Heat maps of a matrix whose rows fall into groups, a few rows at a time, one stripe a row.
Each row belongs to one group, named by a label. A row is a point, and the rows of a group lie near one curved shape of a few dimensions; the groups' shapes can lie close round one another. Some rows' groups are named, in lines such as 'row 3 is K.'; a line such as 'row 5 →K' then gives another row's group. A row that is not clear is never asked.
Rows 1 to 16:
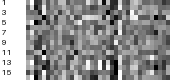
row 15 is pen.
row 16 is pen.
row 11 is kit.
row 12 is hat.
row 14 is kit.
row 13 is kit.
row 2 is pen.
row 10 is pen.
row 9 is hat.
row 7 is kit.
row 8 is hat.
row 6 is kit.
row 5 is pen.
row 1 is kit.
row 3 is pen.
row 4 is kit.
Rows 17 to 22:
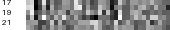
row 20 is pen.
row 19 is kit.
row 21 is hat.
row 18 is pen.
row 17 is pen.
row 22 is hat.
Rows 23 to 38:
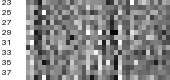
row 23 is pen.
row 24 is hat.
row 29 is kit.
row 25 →pen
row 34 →hat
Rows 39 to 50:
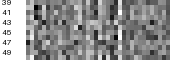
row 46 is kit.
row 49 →hat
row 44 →hat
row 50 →kit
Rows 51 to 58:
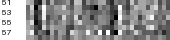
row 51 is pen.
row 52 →pen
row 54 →pen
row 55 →pen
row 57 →kit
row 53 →pen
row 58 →hat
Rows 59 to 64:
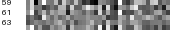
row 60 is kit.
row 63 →kit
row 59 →pen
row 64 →kit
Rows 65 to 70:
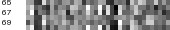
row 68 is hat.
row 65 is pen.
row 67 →kit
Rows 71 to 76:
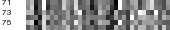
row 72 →pen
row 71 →pen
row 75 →pen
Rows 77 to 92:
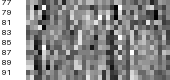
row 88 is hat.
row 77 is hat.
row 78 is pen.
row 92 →kit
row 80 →kit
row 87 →pen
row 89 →pen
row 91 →kit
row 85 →pen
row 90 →pen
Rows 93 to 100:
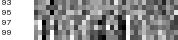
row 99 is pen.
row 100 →pen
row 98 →kit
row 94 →hat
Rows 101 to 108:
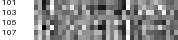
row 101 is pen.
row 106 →pen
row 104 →hat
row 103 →pen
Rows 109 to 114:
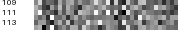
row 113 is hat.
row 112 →pen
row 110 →hat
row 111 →kit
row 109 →kit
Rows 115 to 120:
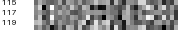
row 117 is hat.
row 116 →pen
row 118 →pen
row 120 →kit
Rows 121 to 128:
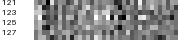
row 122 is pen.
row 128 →hat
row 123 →hat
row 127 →kit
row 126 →pen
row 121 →pen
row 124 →kit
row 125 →hat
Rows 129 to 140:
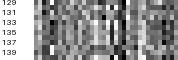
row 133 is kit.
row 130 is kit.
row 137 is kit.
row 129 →pen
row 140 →kit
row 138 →pen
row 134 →kit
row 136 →kit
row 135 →kit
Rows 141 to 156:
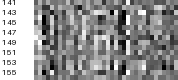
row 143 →kit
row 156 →hat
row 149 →kit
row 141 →kit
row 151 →hat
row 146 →pen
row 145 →pen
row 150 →kit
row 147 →pen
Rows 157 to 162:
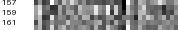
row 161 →kit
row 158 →kit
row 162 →hat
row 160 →pen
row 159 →kit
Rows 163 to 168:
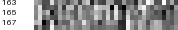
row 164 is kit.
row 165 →kit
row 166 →kit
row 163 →pen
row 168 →pen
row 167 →pen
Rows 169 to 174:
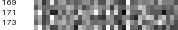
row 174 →kit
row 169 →hat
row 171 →kit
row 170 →kit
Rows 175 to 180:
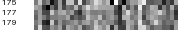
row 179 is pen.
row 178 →hat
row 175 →kit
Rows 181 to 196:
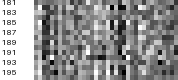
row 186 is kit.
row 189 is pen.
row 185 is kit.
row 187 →pen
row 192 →pen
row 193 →hat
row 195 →kit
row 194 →kit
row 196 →hat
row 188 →kit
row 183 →hat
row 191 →pen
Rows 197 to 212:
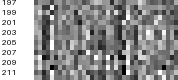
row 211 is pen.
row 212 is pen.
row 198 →pen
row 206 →pen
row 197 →kit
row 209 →kit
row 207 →hat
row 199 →kit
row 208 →kit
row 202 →pen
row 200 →hat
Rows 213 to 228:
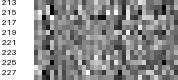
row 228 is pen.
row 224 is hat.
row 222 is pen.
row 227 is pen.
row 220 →hat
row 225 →kit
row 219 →kit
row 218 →pen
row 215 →kit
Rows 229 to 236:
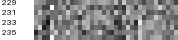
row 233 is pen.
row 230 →pen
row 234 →pen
